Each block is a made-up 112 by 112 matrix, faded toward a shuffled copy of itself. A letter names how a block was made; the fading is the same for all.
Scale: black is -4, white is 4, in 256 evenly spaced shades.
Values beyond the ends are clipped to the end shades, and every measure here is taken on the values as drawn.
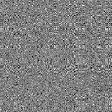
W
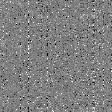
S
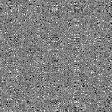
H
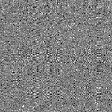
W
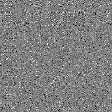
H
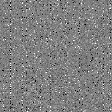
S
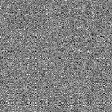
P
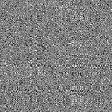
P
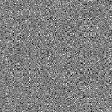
W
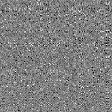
H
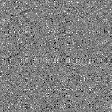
H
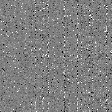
S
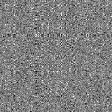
P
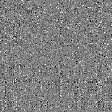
H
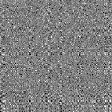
W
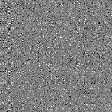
H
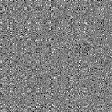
W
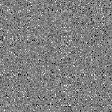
H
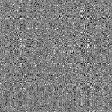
W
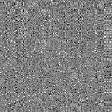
W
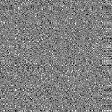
W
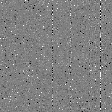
S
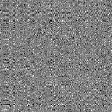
W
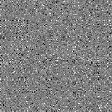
H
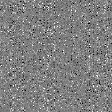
S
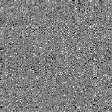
H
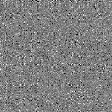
H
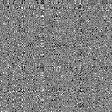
W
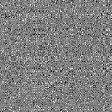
W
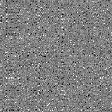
H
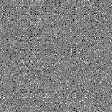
H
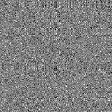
P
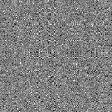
P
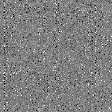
S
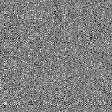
P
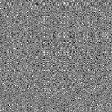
W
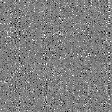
S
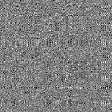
P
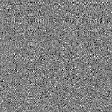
P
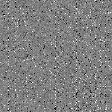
S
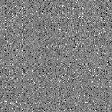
H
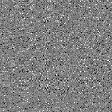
H
